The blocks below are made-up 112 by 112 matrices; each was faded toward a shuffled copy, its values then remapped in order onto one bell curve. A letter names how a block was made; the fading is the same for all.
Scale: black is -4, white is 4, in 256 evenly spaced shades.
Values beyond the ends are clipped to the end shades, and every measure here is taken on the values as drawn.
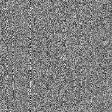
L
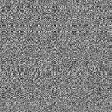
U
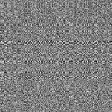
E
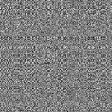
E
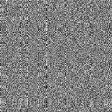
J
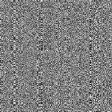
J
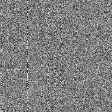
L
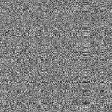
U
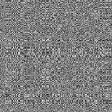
E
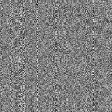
J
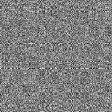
U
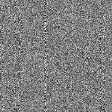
L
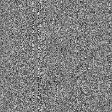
L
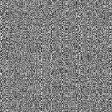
J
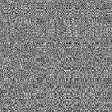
E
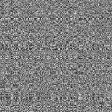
U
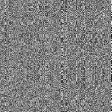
J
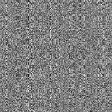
J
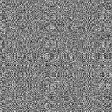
E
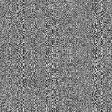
J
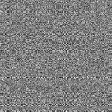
U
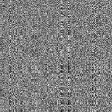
J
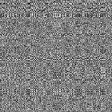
U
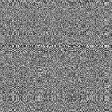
E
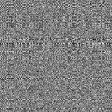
U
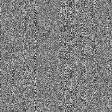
L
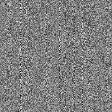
L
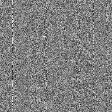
L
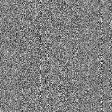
L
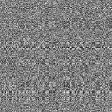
U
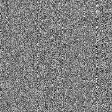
L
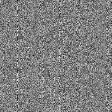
L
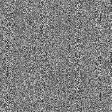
L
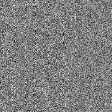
L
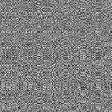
E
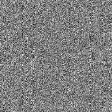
L
